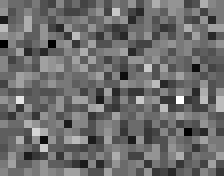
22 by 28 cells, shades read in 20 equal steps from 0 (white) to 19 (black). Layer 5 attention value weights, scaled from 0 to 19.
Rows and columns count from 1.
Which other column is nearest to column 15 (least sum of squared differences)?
22
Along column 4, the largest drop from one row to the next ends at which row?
8
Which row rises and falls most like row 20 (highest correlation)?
7
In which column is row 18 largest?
6
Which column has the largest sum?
25
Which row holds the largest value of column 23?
21
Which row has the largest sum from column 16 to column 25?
17
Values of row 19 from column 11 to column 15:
14 12 13 10 9
